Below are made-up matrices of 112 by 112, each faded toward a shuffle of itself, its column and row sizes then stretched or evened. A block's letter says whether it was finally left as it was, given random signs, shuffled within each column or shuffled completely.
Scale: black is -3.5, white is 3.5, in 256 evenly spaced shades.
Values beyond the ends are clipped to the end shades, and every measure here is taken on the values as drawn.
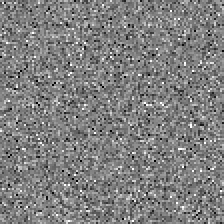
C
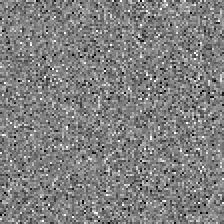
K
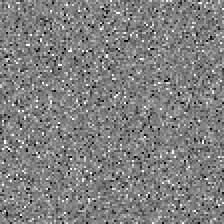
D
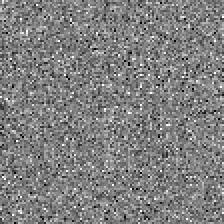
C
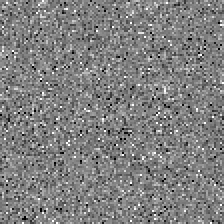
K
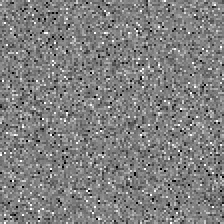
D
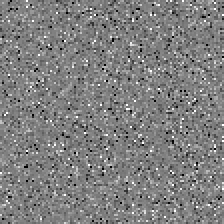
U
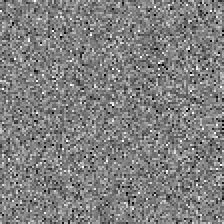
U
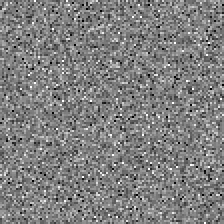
D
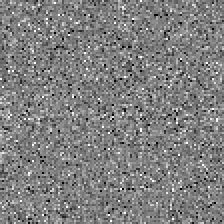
C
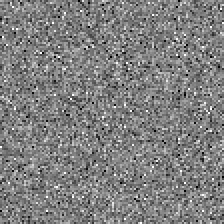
U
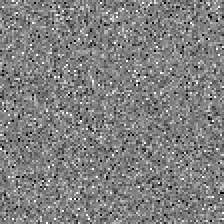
D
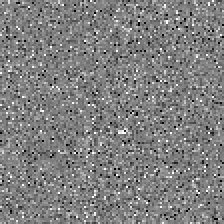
C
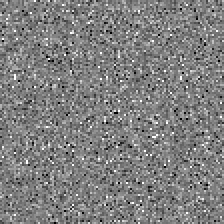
C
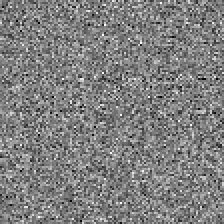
C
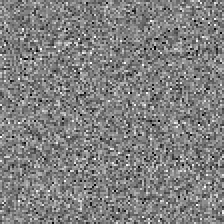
K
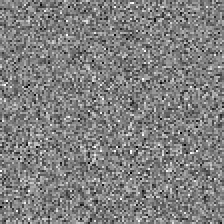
C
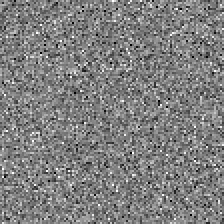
D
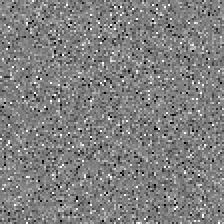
U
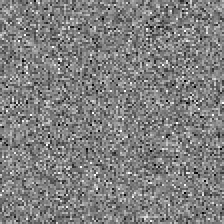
C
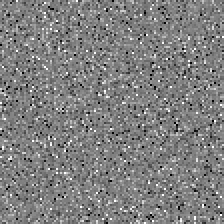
D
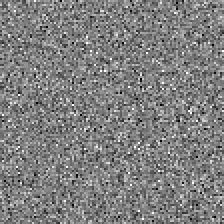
C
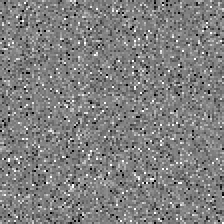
U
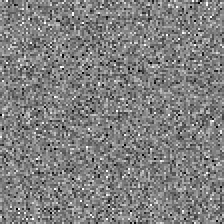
C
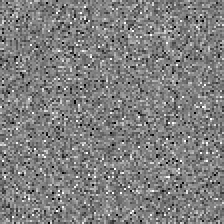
K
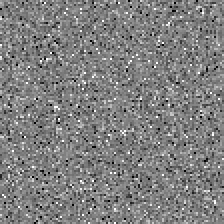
U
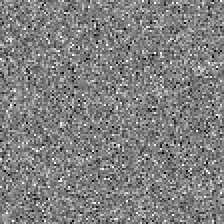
U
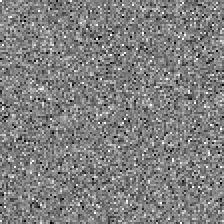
D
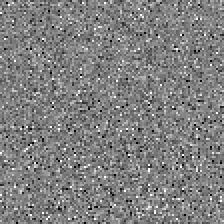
K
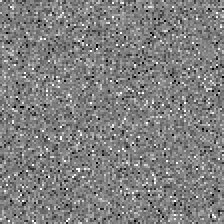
D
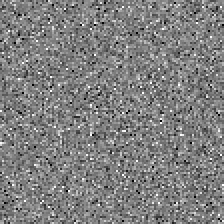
D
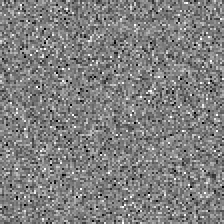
D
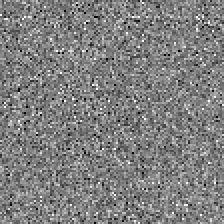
C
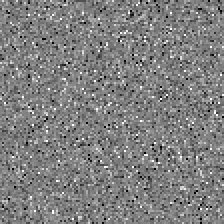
D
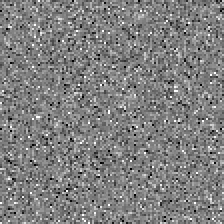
U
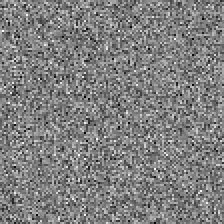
U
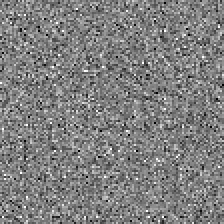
C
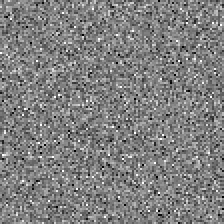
D
